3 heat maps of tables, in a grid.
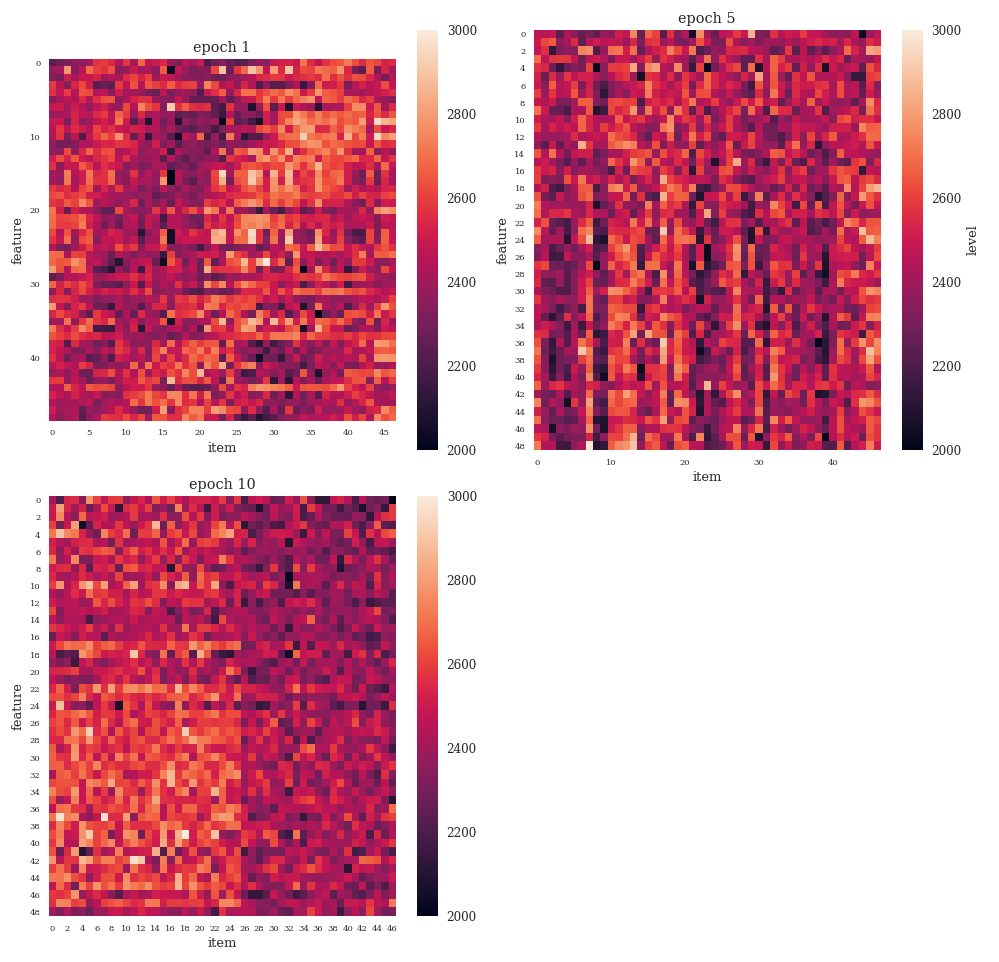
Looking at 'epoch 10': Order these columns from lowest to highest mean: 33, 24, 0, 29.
29, 33, 24, 0
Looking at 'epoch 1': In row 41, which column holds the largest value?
23
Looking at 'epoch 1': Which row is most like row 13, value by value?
9
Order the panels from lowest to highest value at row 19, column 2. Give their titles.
epoch 5, epoch 10, epoch 1
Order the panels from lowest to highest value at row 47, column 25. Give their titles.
epoch 5, epoch 1, epoch 10
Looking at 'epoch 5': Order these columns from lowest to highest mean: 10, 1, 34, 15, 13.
1, 34, 15, 10, 13
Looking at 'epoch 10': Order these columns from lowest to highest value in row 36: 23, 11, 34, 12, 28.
28, 34, 12, 23, 11
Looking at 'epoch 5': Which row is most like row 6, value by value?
7
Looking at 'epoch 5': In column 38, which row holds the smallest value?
36
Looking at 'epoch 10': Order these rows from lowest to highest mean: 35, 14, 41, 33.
14, 41, 35, 33
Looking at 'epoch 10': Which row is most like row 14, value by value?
48
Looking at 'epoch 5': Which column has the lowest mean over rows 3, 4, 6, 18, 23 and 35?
8
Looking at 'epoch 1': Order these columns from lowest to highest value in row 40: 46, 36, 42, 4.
4, 36, 42, 46
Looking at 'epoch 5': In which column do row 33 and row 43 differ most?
4
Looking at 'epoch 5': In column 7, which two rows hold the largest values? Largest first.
48, 24
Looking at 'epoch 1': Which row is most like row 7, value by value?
11
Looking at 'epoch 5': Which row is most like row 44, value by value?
31
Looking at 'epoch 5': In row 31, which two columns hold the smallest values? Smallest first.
22, 31
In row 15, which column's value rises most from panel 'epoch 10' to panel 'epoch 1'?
32
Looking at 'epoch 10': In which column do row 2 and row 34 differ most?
3
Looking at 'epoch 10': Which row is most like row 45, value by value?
22
